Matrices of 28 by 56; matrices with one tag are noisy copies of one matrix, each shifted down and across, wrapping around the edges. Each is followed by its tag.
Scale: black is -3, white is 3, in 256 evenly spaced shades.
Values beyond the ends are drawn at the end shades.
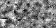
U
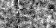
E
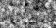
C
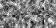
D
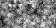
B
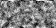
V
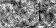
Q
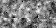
B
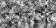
D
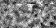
U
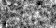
E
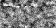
V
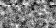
V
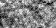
Q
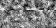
V
